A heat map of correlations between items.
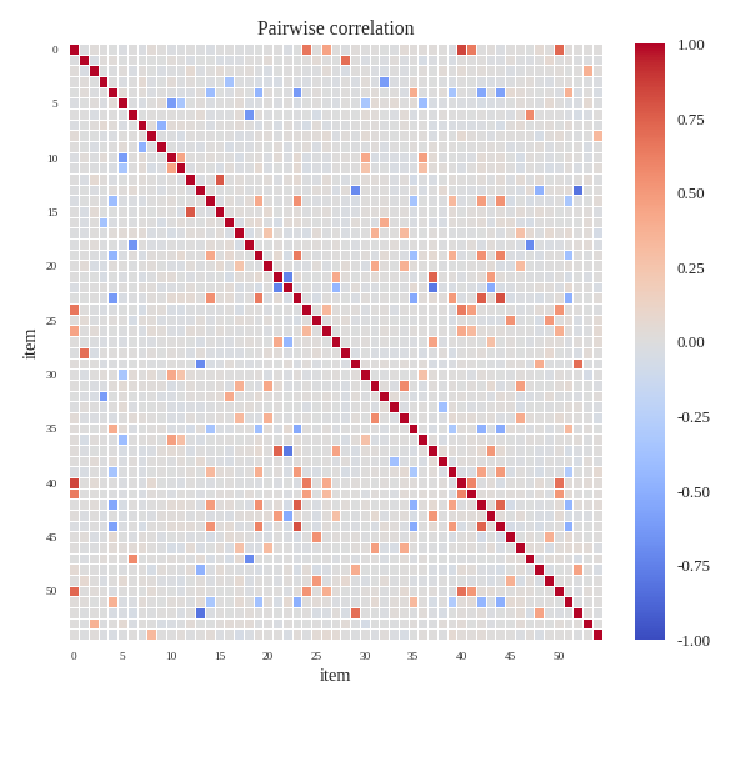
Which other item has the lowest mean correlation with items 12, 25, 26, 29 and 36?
13
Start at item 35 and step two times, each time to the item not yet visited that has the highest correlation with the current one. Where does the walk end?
51
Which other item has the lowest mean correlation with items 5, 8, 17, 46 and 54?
10
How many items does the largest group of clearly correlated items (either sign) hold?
9
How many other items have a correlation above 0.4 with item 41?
4
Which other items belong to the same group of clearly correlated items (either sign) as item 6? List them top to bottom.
18, 47
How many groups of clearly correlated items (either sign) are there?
15
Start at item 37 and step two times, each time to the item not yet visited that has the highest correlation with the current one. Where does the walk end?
43
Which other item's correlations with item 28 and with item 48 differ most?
1
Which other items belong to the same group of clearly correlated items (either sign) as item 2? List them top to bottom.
53
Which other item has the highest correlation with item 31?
34
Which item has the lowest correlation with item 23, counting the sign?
4
